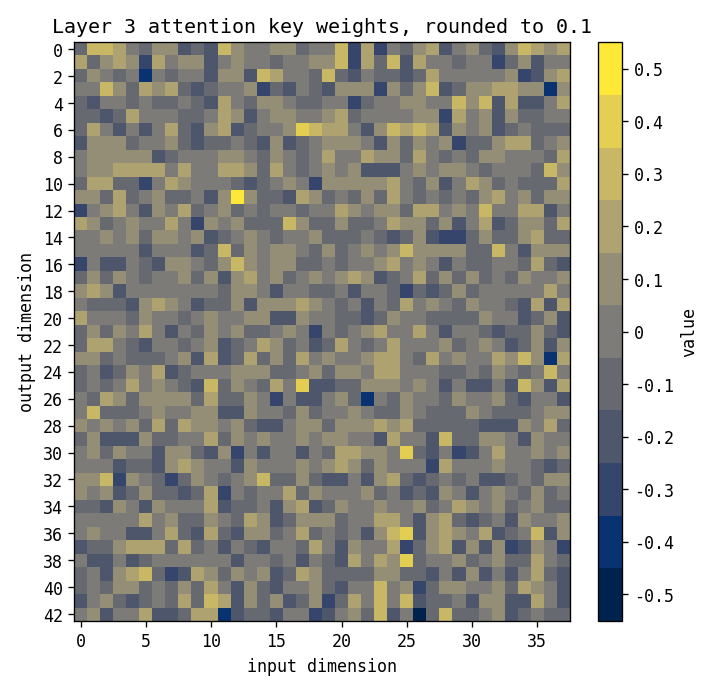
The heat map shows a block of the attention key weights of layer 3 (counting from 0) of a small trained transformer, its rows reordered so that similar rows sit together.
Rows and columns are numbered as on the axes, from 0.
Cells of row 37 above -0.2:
28
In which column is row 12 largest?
31
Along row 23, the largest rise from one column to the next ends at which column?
37
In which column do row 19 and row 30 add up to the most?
25
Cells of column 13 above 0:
19
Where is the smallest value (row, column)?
42, 26
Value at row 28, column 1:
0
